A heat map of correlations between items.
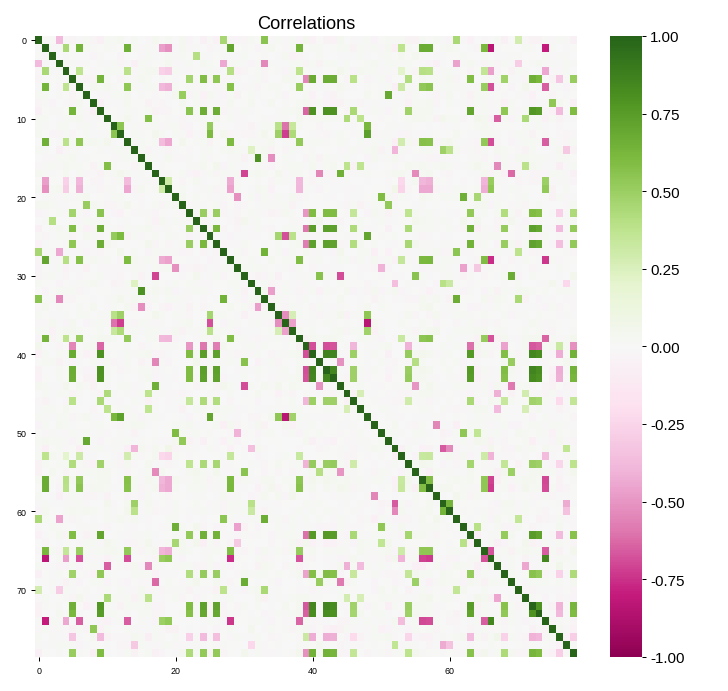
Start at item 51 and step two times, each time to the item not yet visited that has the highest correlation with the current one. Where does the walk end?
21
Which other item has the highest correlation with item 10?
16
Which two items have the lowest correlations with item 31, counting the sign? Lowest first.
52, 77
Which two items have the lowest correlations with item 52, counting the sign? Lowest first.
59, 60
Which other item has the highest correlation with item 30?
69
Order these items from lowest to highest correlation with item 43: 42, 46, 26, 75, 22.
75, 46, 22, 26, 42
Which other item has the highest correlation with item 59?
60
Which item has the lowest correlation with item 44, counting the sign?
30
